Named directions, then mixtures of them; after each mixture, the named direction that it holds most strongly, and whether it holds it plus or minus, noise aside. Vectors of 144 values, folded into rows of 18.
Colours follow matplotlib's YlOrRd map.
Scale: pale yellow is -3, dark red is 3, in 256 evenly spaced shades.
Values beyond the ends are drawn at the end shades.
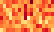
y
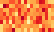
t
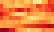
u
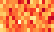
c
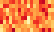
t, plus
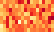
c, plus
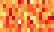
c, plus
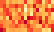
y, minus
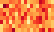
t, plus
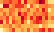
t, plus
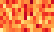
y, plus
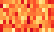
t, minus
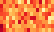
c, minus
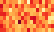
c, minus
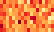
c, minus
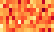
c, plus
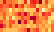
c, minus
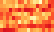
u, plus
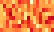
y, minus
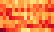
u, plus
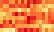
u, minus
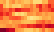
u, plus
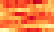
u, minus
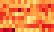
u, plus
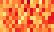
c, plus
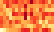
y, plus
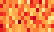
c, minus
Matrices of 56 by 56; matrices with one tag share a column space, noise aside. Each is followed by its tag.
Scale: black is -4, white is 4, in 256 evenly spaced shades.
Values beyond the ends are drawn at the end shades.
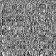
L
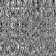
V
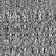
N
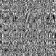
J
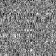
J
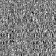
J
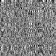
V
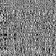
N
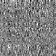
V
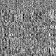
N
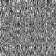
V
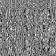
N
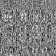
N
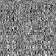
L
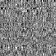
V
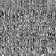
N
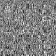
L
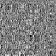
L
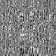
N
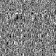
J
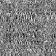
J
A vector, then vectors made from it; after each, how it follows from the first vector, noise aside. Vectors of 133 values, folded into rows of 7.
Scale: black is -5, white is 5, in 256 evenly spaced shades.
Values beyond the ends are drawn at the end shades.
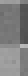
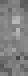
wrapped around, negated, partly zeroed.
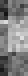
wrapped around, scaled up.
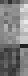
negated, scaled up.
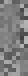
sign-scrambled.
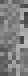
sign-scrambled.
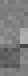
negated, partly zeroed.
